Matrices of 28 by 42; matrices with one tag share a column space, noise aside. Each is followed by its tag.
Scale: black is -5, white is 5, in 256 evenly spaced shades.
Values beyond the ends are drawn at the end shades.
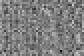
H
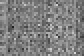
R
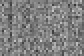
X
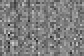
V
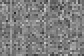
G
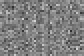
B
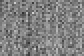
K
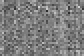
B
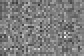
R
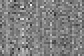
K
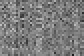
K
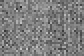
B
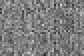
H
